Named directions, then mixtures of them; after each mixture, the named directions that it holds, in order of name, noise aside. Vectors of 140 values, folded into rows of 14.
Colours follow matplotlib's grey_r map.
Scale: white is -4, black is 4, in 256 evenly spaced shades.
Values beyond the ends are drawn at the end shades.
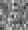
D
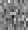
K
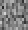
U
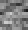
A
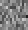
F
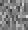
F.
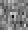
D, K.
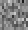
F, K, U.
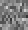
A, F.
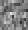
A, D, K.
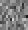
F.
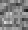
A.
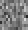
A, F, U.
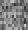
A, D, U.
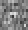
A, D, K.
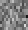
D, F.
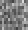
A, U.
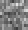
A, U.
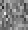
F, U.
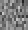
F, U.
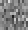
K.
